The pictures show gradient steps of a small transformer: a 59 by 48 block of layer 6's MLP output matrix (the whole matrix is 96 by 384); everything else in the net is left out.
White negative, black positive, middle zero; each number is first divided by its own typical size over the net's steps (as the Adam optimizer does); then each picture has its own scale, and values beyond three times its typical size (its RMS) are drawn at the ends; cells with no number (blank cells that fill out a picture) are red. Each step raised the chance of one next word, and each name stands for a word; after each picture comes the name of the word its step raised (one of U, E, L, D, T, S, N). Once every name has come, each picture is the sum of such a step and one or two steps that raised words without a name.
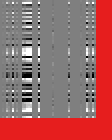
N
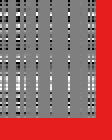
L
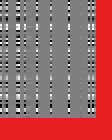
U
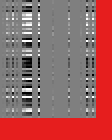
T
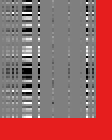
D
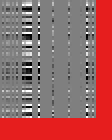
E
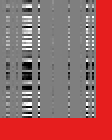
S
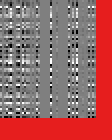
S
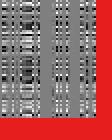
E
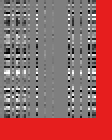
T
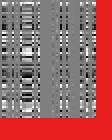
N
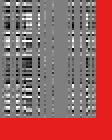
T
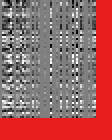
L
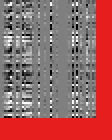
S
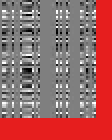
D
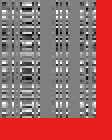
E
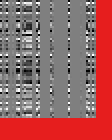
D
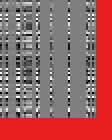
T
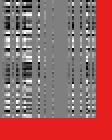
L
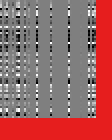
E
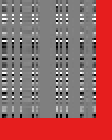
T
